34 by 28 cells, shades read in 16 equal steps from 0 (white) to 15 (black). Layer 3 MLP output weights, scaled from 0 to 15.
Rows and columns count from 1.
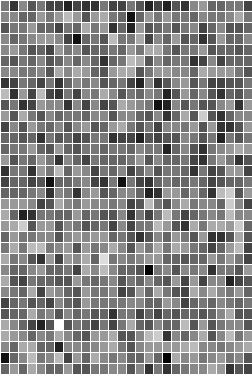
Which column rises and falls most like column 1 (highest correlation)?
18
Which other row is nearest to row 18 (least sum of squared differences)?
28
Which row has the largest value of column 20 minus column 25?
21
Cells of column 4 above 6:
25
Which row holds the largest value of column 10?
1
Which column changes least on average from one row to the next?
11
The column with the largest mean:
19
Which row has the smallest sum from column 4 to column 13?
23
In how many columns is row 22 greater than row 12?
12
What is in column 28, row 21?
9
